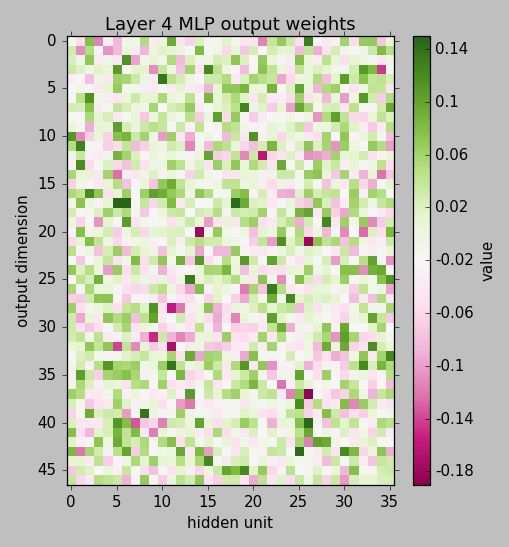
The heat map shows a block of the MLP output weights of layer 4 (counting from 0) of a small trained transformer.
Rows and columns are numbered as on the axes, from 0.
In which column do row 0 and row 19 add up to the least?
3
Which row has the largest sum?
16
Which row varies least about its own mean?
9
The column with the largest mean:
25
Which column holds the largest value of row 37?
13
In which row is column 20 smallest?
46
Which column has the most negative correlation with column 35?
22
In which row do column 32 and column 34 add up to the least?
14
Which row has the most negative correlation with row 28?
15
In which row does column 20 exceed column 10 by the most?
10
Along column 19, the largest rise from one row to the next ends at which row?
34
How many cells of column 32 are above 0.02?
13
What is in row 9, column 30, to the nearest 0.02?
0.06
